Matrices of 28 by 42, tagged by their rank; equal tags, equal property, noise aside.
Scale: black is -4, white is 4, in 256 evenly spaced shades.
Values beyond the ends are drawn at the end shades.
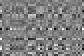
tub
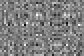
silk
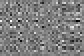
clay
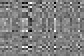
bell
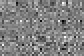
silk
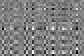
bell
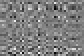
tub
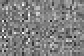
silk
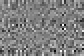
clay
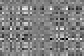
tub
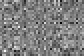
silk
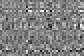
silk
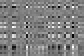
bell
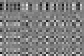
bell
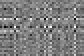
bell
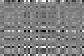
bell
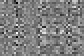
clay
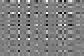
bell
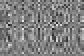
clay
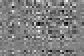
clay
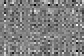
clay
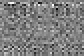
silk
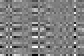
bell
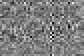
silk
